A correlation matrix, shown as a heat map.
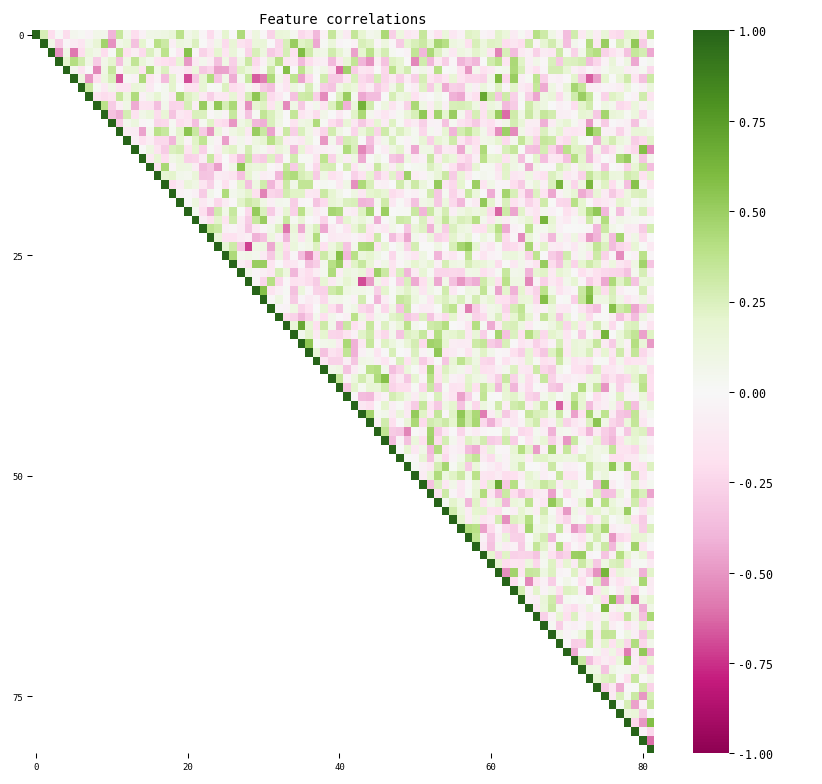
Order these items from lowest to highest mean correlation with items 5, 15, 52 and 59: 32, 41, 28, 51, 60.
32, 51, 60, 41, 28
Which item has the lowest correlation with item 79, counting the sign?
64
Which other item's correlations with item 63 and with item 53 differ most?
73
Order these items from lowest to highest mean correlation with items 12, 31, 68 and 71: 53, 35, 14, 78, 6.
35, 6, 14, 53, 78
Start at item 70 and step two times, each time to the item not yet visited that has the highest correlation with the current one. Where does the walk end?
13
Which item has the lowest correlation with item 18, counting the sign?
30
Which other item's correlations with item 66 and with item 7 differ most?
59
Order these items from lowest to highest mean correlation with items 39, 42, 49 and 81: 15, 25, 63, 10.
10, 15, 63, 25
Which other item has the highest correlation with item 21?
67
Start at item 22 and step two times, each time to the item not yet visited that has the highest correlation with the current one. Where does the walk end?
43
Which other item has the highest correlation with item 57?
24
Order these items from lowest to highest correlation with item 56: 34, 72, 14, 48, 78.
72, 14, 78, 48, 34
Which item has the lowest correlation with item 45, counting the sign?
49
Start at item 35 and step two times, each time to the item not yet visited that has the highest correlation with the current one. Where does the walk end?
4
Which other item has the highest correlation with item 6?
71
